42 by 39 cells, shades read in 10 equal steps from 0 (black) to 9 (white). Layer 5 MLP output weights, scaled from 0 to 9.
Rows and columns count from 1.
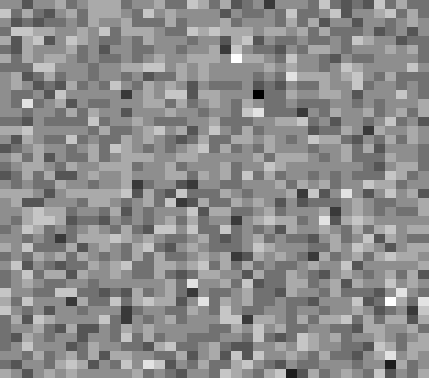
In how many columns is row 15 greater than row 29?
15
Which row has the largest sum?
8
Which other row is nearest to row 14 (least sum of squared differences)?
18
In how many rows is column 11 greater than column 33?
17
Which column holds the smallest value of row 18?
5
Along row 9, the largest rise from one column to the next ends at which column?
27
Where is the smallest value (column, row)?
24, 11
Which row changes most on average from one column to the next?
34
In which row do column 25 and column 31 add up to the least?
1
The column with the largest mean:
36
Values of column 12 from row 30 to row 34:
7 5 5 3 4
